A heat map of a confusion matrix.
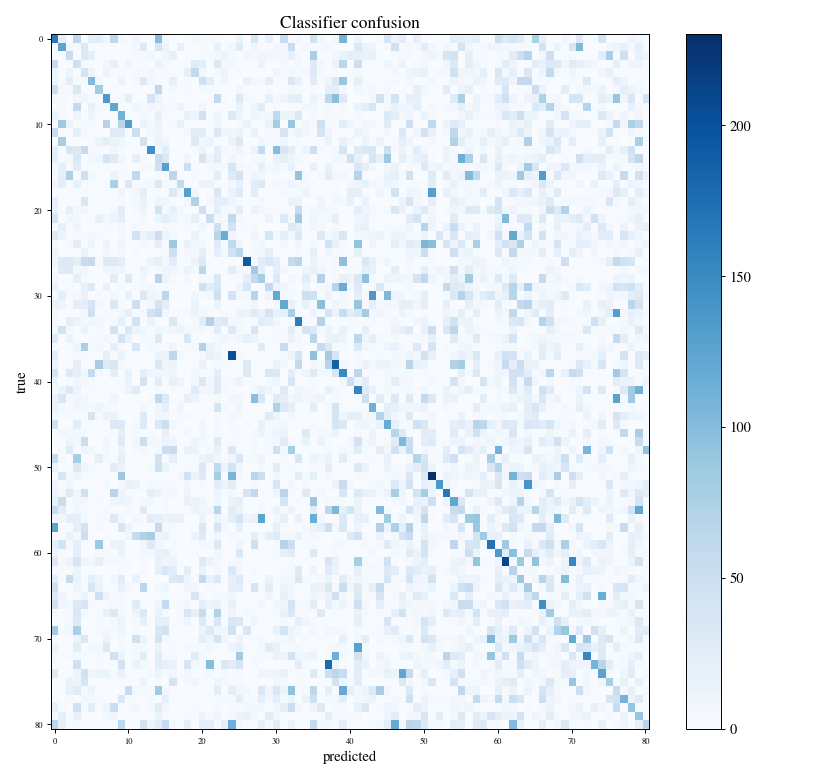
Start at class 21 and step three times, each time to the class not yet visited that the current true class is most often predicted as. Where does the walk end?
59
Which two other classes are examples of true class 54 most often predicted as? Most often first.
35, 63
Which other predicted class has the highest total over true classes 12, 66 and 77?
79
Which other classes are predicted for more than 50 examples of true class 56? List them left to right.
28, 35, 45, 50, 57, 68
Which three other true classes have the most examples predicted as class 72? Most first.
48, 70, 8
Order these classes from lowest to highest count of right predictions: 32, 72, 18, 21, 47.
21, 32, 47, 18, 72
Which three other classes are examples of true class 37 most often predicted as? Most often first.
24, 35, 16
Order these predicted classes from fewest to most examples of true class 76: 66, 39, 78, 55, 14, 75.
75, 78, 66, 55, 14, 39
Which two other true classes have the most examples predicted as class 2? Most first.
16, 63
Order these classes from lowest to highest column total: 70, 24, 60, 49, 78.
49, 70, 78, 24, 60
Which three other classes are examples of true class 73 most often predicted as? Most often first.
37, 21, 74
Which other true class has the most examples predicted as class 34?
30
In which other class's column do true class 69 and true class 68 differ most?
0
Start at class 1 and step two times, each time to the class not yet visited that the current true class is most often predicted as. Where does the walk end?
41
